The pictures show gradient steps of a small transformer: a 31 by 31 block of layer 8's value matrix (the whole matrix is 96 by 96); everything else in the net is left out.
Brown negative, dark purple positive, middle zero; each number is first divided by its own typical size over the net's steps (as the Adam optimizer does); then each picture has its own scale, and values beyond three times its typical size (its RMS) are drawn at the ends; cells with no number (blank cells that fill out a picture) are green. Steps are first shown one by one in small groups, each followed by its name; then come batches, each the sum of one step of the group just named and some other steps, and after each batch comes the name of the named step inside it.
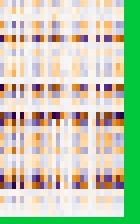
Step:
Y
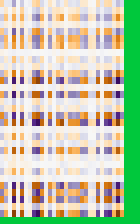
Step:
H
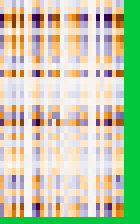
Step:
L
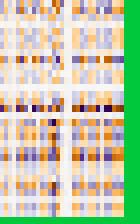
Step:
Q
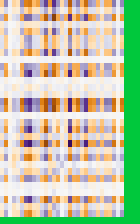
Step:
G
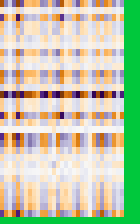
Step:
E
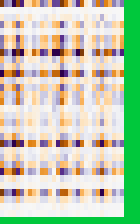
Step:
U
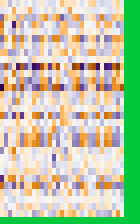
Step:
Y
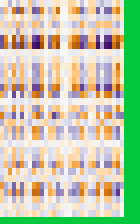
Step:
Y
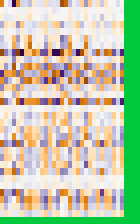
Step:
U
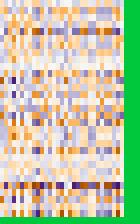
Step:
H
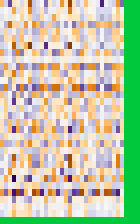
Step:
U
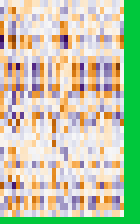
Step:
Y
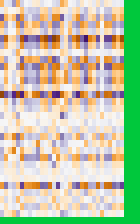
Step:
E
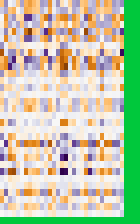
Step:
U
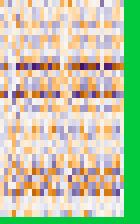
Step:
E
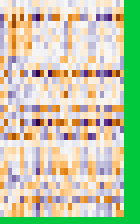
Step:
L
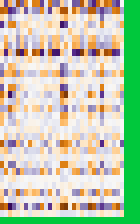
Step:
U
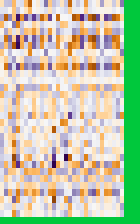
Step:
E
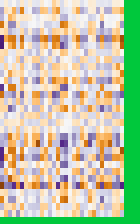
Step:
Q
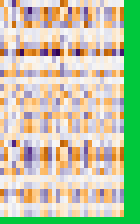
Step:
U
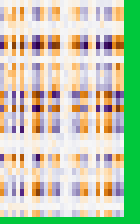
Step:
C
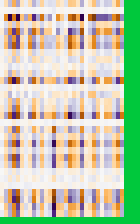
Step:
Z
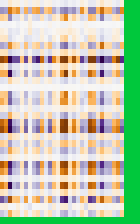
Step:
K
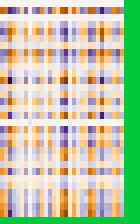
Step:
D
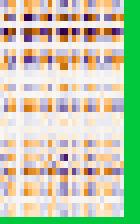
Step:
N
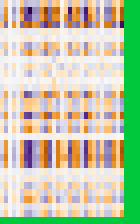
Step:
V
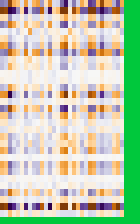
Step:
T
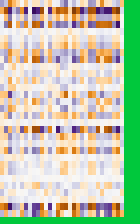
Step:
T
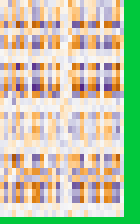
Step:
C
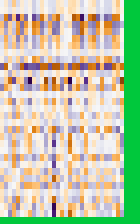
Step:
Z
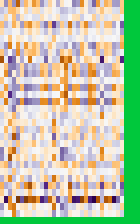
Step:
K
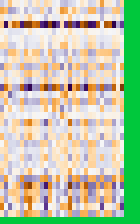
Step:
T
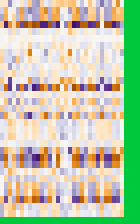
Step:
V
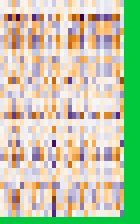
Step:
Z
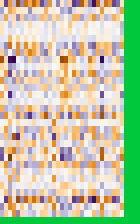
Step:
K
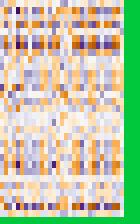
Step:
T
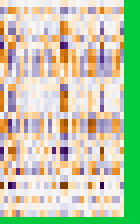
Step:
K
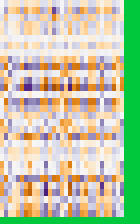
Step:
K
